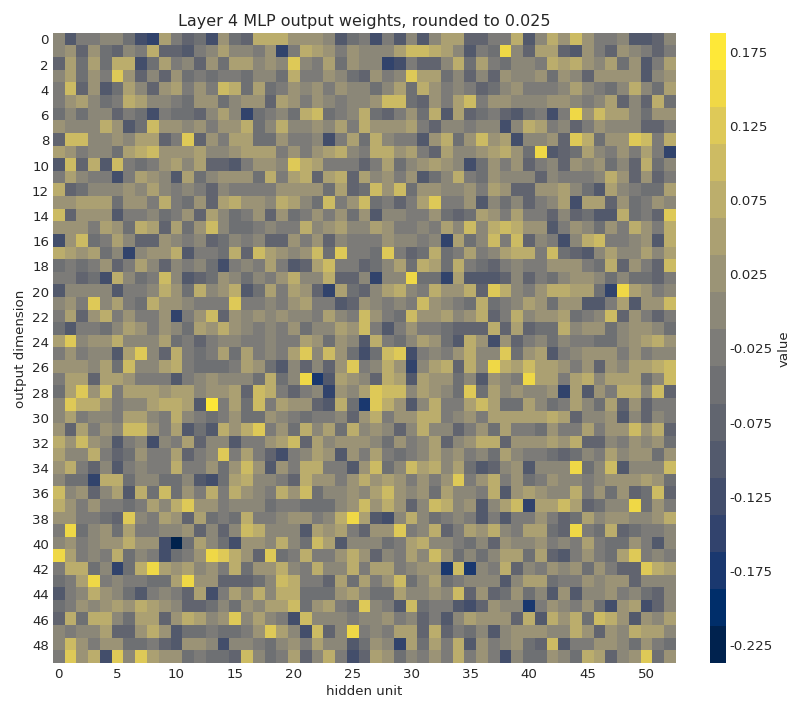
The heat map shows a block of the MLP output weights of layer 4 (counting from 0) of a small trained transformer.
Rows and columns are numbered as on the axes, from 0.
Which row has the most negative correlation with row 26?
19
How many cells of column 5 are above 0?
18
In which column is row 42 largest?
8
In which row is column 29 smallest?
48
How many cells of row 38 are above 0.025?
10
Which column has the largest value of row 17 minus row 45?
40
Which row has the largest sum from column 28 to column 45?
20
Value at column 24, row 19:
-0.075
